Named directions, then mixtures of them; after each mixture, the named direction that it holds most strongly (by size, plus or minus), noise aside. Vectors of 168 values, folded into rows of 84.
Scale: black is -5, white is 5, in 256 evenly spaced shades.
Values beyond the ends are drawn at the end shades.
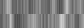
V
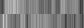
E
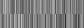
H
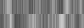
V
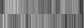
E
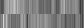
E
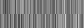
H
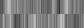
V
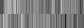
E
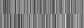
H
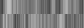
E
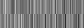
H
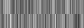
H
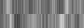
V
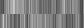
E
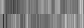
E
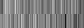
H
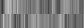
E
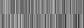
H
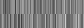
H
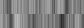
V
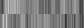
E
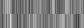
V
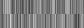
H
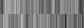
E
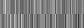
H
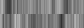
V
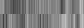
E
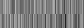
H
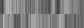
E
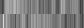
E
